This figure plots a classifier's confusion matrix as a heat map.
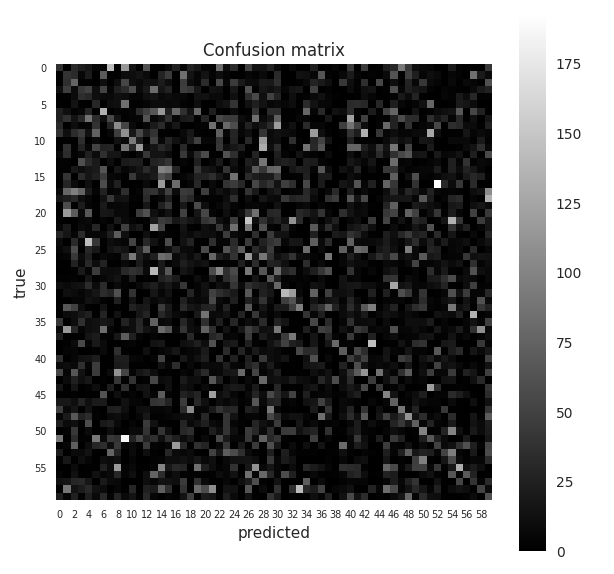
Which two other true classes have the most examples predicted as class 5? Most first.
51, 9
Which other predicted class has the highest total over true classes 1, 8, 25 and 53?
48
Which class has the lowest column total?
38
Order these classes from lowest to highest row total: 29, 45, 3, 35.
29, 35, 45, 3
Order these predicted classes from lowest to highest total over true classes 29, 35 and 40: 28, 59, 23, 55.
55, 23, 28, 59
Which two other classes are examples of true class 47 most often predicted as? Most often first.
18, 29
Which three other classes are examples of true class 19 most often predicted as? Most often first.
46, 1, 15
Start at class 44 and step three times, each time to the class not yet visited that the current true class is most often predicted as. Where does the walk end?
42
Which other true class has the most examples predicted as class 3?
17
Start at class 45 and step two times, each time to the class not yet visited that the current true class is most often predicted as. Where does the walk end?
26
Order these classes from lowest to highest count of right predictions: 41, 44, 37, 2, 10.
37, 44, 41, 2, 10
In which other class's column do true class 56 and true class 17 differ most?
59
